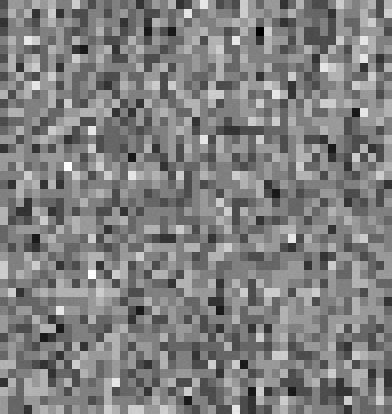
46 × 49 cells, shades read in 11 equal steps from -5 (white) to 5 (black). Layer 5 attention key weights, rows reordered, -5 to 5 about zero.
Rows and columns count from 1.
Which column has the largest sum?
44
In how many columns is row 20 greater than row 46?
16
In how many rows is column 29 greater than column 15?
19
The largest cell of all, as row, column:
4, 33
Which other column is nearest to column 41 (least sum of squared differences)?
9
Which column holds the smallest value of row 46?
30
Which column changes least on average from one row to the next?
43
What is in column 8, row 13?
1
